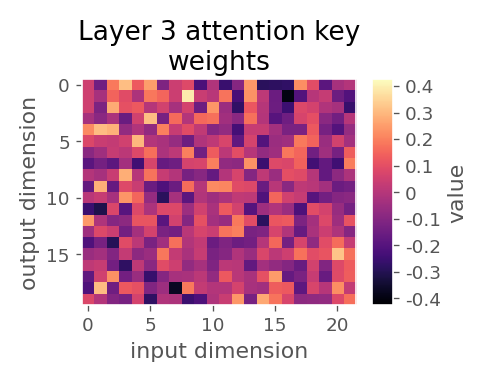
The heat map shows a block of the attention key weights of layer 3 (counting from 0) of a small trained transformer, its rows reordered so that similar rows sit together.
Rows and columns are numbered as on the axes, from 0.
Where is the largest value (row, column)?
1, 8
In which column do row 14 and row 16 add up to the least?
2
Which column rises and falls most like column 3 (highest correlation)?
17
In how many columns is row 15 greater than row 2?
13
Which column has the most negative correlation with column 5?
15
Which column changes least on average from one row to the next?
19
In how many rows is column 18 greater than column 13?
11
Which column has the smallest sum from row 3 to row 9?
20
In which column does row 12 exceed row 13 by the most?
0
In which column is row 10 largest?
3
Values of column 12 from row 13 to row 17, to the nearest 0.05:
0.2 -0.15 0 0 0
